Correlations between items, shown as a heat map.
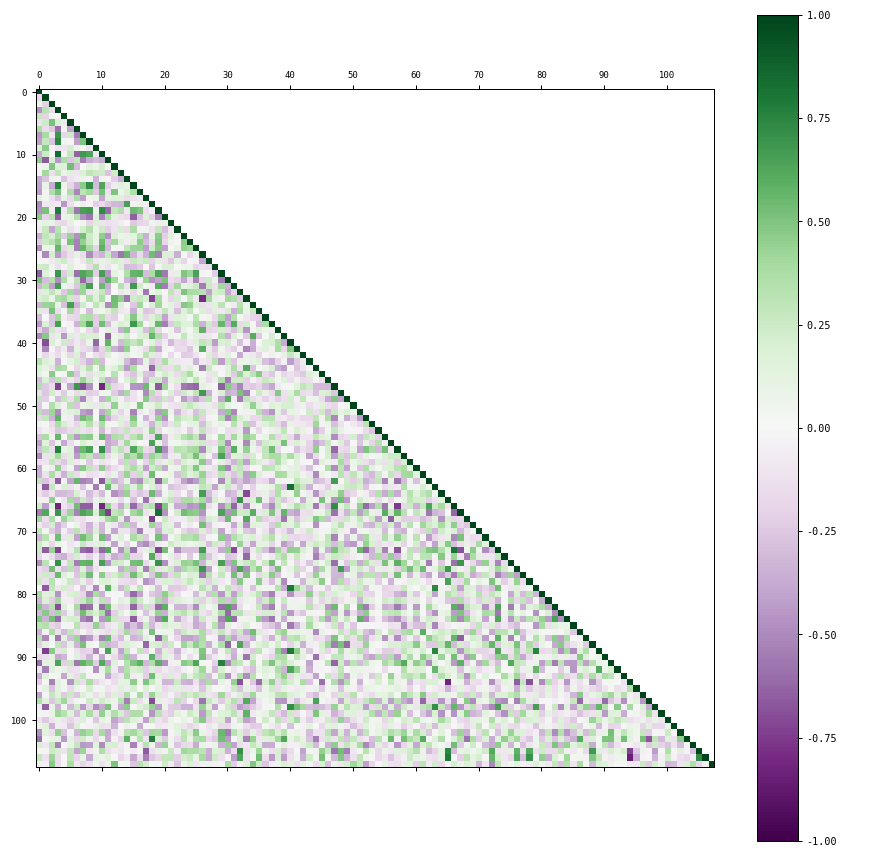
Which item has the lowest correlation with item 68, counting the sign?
18
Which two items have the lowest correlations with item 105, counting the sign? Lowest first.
94, 17
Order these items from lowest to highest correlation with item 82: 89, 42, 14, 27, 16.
16, 14, 27, 42, 89
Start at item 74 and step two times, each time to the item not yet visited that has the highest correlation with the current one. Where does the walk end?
103
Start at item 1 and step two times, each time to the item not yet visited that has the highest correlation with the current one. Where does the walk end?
19
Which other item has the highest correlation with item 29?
91
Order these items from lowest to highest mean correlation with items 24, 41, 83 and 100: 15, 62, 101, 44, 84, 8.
84, 62, 44, 101, 8, 15
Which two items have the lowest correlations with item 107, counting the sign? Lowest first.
72, 52
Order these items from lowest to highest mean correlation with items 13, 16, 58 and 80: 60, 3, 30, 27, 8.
30, 27, 60, 8, 3
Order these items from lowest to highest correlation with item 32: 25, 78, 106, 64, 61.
64, 61, 25, 78, 106
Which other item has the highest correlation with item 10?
3
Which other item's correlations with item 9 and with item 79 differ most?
40
